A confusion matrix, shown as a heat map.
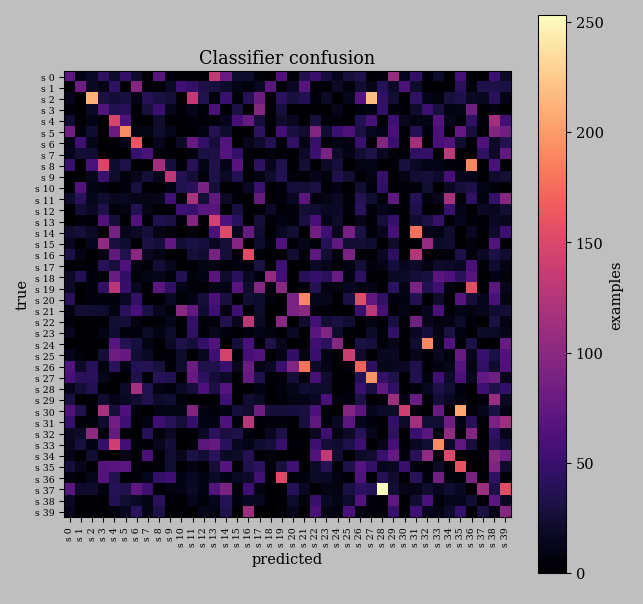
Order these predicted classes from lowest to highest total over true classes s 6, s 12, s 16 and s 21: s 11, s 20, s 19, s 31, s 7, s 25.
s 19, s 7, s 25, s 20, s 11, s 31
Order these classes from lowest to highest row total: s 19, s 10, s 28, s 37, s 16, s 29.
s 10, s 29, s 28, s 16, s 19, s 37
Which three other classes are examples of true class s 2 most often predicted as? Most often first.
s 27, s 11, s 17
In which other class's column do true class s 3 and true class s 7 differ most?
s 34
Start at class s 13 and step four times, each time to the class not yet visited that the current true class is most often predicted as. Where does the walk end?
s 22
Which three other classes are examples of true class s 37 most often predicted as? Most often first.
s 28, s 39, s 14
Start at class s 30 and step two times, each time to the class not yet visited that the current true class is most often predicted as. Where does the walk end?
s 38
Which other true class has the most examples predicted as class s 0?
s 5
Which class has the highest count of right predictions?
s 2
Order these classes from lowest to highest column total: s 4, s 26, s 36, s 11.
s 36, s 11, s 26, s 4
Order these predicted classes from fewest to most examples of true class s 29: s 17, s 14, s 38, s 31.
s 17, s 14, s 31, s 38
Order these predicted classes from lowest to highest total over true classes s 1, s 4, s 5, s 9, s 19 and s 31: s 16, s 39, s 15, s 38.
s 15, s 16, s 39, s 38
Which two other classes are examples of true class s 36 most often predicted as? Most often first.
s 19, s 33
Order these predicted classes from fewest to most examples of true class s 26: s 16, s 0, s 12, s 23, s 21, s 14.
s 23, s 12, s 14, s 0, s 16, s 21
